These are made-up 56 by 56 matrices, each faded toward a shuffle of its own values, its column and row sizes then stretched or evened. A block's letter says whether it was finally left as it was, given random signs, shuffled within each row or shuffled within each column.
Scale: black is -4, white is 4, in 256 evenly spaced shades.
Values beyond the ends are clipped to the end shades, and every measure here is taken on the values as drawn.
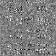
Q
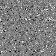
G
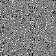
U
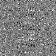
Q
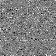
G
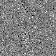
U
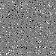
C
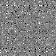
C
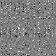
Q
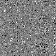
C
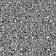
C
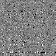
C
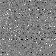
G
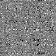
C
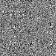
C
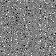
U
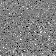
G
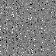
U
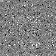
C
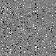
Q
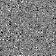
C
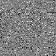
Q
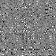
Q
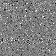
G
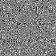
Q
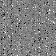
U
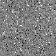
U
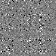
C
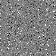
U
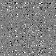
C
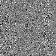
U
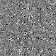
C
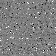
G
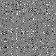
C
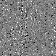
U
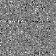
Q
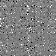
C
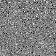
G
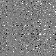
C
